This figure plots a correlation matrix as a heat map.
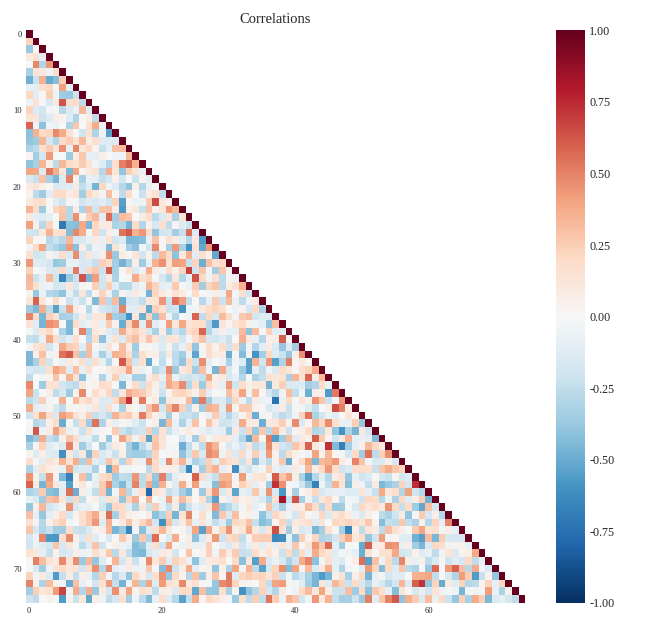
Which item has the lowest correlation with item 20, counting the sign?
64
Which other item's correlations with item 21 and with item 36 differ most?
23
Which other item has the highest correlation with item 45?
54
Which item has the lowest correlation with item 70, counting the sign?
35
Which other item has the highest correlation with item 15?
48
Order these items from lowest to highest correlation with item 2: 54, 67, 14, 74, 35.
67, 74, 35, 54, 14
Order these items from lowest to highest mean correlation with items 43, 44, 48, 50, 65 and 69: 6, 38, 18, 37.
37, 38, 18, 6
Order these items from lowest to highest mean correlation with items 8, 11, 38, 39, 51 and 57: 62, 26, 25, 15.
62, 15, 26, 25
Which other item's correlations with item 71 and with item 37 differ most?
66
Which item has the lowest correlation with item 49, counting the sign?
52
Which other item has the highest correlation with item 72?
59
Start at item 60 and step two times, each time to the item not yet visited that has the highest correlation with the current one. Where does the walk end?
42
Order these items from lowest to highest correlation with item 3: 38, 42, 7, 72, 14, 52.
14, 42, 52, 7, 72, 38
